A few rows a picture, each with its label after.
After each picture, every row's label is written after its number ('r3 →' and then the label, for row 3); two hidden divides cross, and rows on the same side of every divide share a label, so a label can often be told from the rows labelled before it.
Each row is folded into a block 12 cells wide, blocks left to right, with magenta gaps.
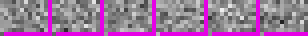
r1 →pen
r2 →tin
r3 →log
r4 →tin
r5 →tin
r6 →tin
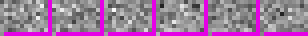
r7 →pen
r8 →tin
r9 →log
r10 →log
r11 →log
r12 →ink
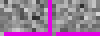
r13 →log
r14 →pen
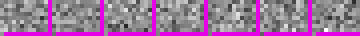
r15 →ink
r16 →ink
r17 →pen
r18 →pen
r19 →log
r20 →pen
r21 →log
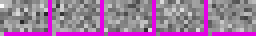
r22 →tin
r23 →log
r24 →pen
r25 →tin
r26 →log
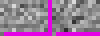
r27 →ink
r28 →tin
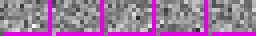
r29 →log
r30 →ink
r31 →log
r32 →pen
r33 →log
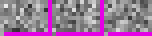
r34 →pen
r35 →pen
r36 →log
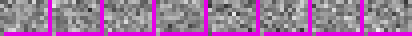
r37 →log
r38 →tin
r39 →ink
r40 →pen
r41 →ink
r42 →pen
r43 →pen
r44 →ink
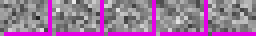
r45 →log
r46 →tin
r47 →tin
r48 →ink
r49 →pen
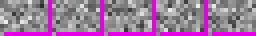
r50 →ink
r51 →log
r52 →ink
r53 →tin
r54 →tin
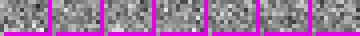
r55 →log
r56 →tin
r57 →log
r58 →log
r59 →tin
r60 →tin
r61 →pen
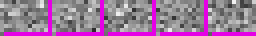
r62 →tin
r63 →pen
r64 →tin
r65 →log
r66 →ink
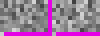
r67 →log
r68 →log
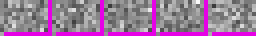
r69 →log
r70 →pen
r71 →log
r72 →pen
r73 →log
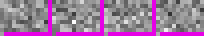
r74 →tin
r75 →ink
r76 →ink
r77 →ink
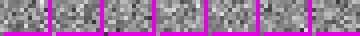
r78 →pen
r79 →log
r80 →pen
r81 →tin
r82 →tin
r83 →pen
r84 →tin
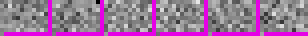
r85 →log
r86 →tin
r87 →log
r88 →tin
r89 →tin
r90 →tin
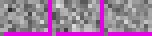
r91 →pen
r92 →tin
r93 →ink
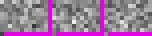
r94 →ink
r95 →ink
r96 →log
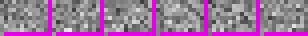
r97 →log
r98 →log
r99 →ink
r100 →tin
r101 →log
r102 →tin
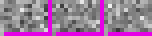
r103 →pen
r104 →pen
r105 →pen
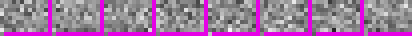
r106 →pen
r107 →pen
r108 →pen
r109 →ink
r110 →tin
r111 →log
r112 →ink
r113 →tin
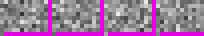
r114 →ink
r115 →tin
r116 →tin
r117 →tin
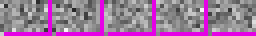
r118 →log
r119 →log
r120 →pen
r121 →log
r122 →log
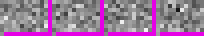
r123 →ink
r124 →log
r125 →log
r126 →log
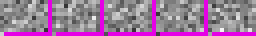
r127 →log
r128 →tin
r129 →pen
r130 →pen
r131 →log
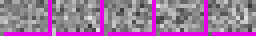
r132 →ink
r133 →pen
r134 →ink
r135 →tin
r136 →ink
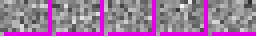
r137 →tin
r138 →ink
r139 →log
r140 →log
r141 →ink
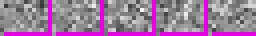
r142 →log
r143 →tin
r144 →pen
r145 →log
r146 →tin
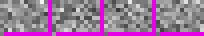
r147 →tin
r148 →log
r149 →ink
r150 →pen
